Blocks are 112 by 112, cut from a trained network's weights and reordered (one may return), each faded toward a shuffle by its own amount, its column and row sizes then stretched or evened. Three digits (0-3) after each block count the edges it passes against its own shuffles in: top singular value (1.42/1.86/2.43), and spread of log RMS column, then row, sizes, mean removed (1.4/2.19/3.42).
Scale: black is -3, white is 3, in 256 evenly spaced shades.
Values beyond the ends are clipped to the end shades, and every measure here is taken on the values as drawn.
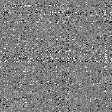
1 2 2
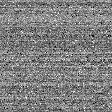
2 0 1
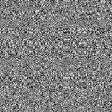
3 0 2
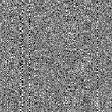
2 2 0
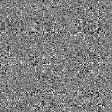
2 2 2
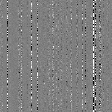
3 3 0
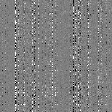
2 3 1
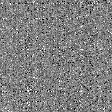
1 1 1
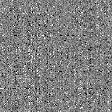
1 1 1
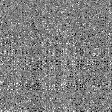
1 0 2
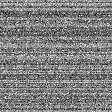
3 0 1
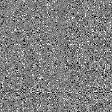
2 2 1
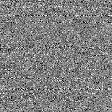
2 0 2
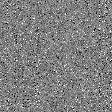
0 1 0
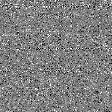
1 1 2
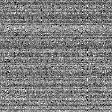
3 2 0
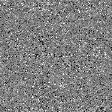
0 1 1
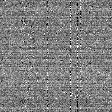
2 2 0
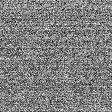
1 0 0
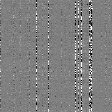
2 3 0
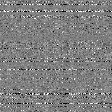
2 0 3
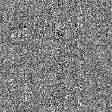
1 2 0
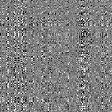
3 3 2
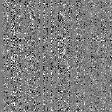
1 3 1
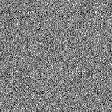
2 0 1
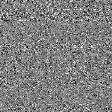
1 0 2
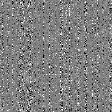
1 3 0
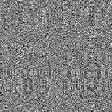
3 0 0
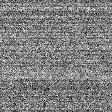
2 1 0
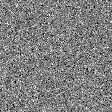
0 0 0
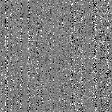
0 3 0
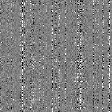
2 3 1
